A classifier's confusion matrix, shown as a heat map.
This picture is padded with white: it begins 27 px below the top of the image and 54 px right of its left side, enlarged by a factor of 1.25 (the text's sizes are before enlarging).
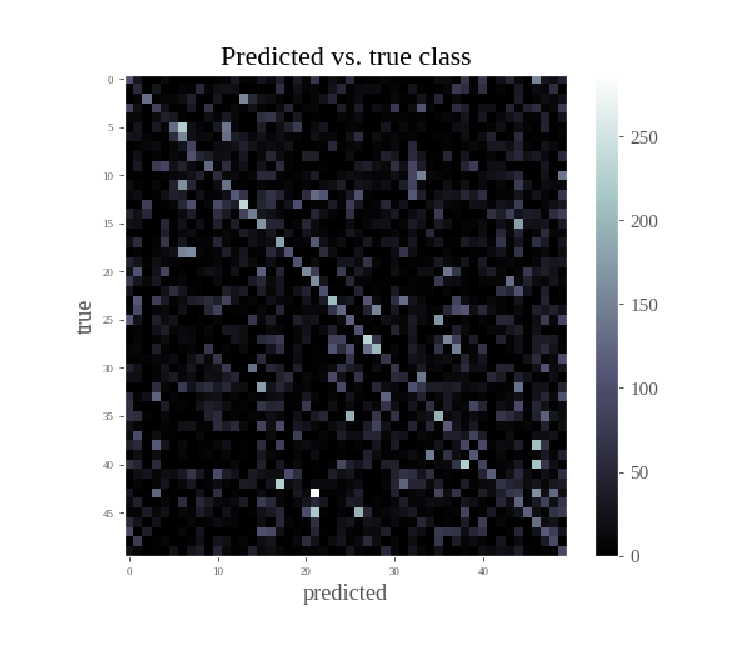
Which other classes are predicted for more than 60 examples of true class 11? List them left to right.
6, 32, 44
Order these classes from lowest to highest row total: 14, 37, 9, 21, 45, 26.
26, 37, 21, 9, 14, 45
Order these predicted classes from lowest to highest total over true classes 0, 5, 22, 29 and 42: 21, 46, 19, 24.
24, 21, 19, 46
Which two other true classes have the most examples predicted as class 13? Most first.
2, 14
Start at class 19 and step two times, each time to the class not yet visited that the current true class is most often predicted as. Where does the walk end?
36
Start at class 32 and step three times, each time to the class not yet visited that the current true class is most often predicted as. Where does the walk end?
47
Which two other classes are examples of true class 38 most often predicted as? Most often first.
46, 3
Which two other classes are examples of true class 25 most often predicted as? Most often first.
35, 0
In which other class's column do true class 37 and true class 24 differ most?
28
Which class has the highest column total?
44
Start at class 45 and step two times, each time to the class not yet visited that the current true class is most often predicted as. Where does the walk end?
43
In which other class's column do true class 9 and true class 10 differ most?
49
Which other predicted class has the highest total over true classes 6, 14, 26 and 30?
11
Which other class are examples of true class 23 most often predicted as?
31
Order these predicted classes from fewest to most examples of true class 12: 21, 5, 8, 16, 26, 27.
27, 8, 5, 16, 26, 21
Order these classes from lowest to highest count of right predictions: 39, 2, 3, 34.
34, 3, 39, 2
